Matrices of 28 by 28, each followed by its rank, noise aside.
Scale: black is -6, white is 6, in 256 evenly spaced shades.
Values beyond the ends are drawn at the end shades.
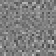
five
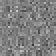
five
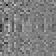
three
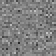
six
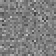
six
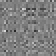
three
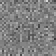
five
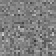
five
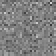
five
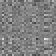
three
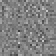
six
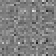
four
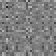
three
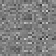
four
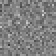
six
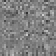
four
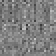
three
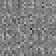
six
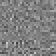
five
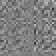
four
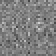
five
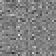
six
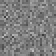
six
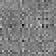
four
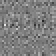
five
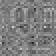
four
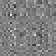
three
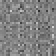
three
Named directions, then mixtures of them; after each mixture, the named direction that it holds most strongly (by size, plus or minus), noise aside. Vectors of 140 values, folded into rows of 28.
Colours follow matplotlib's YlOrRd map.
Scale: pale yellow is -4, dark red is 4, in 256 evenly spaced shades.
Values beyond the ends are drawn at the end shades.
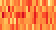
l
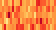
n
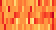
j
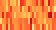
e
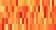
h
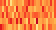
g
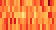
l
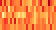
l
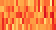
h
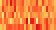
g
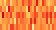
l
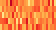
g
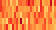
h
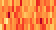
n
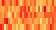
n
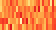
h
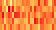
j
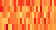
h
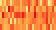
l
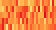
h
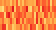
h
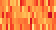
e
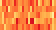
j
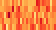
n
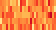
e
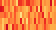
h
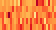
n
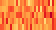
h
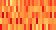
g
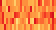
j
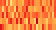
g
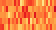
e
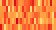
j
